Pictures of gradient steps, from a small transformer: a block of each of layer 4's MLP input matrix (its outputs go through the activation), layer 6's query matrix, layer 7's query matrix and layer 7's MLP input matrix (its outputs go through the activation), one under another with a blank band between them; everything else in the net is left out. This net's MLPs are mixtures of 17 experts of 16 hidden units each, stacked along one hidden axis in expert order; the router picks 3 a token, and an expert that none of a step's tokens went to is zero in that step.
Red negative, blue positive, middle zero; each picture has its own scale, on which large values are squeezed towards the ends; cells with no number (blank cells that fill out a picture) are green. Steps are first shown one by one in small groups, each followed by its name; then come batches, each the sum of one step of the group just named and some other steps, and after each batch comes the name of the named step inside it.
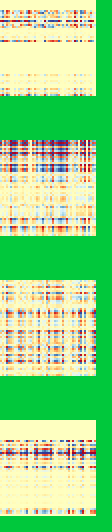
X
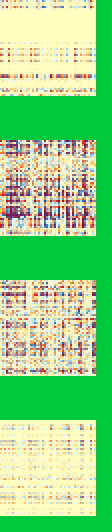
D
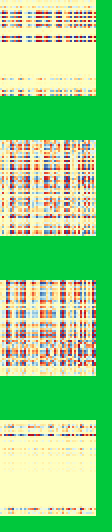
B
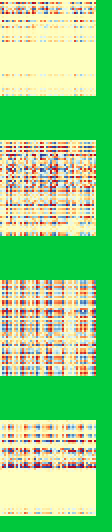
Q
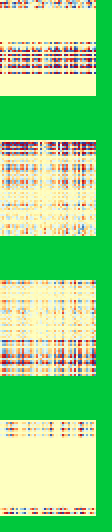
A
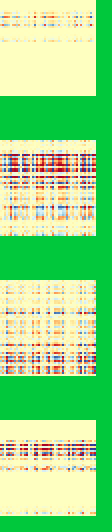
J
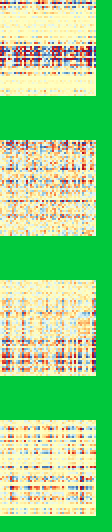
A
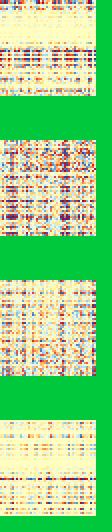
J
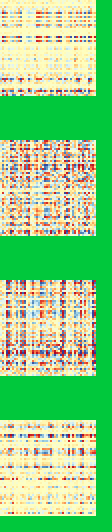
B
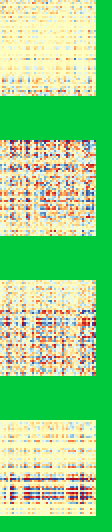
Q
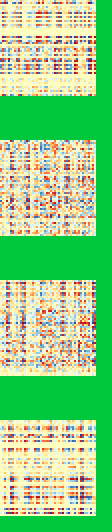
B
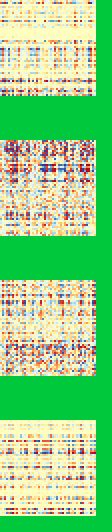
X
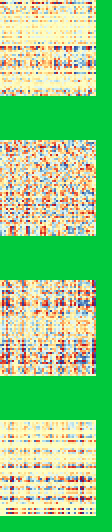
Q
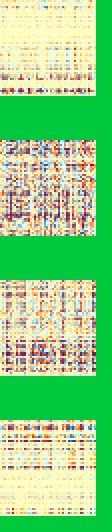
D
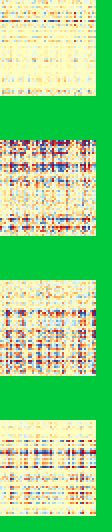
X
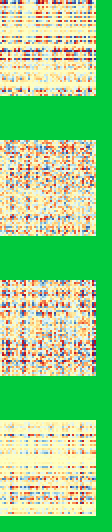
B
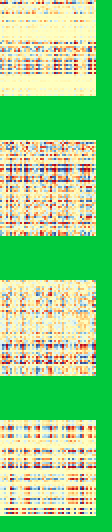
Q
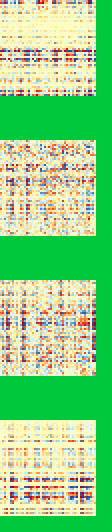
Q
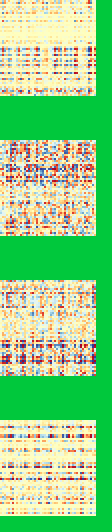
Q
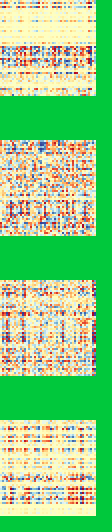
D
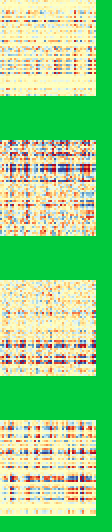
X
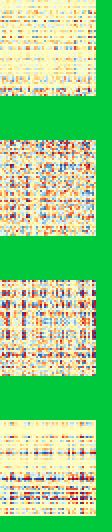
X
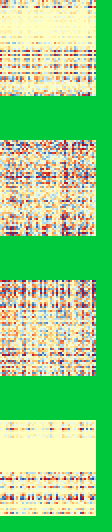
A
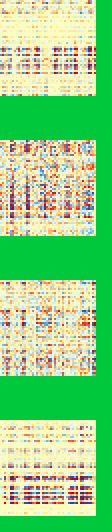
Q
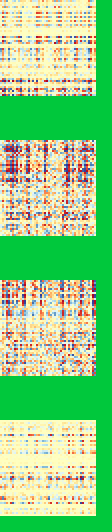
B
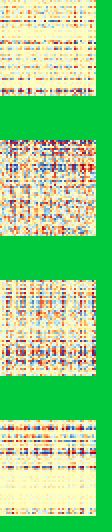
X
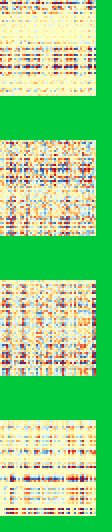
Q
